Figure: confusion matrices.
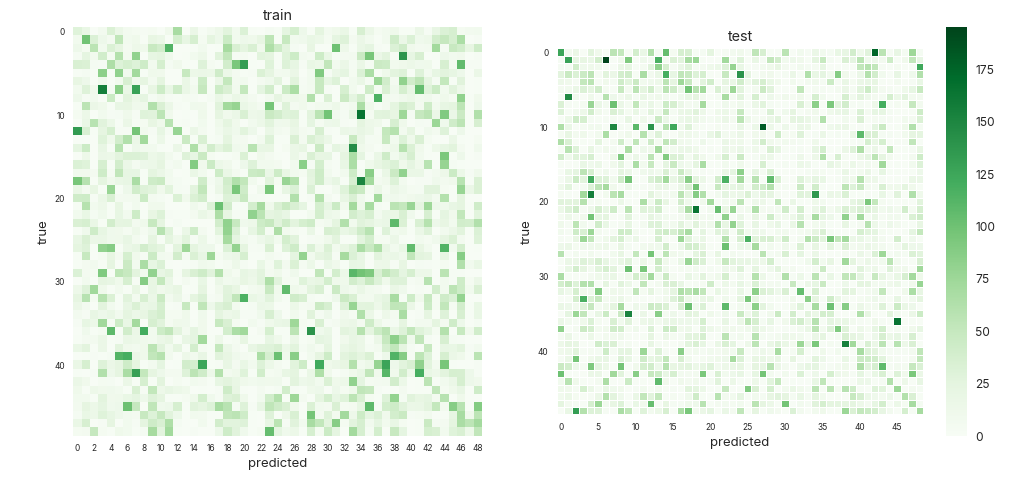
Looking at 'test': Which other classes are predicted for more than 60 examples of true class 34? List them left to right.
8, 17, 22, 26, 36, 38
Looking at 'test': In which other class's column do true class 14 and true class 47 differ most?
30
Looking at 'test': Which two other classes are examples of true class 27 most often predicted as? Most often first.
12, 43
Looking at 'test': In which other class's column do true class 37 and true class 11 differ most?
40
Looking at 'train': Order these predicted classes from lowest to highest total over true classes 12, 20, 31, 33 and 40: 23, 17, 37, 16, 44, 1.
16, 17, 23, 1, 37, 44
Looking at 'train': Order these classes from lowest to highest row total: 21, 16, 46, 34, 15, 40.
34, 15, 16, 46, 21, 40
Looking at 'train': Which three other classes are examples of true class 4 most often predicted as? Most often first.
20, 46, 19
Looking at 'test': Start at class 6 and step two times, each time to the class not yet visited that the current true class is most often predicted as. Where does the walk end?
13
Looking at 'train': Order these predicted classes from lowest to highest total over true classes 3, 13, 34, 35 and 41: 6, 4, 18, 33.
4, 33, 18, 6
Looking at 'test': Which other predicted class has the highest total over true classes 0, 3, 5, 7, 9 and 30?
14
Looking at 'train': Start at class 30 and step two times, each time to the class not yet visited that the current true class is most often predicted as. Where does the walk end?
36
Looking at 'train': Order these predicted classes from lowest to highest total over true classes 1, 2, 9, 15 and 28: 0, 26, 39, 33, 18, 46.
0, 26, 33, 39, 18, 46
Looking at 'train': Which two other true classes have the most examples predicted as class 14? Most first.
16, 41
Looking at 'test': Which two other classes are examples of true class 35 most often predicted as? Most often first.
9, 13
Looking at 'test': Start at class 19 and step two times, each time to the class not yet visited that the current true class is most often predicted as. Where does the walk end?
16
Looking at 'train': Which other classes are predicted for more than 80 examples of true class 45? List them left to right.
6, 35, 48
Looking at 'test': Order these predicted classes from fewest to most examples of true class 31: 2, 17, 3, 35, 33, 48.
17, 33, 2, 35, 3, 48
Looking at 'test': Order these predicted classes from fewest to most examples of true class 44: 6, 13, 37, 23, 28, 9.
37, 23, 28, 9, 6, 13
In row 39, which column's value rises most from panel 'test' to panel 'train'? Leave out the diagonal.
24
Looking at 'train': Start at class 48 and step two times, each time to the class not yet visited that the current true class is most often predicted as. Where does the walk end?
38
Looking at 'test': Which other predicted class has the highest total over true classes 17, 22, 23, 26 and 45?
4
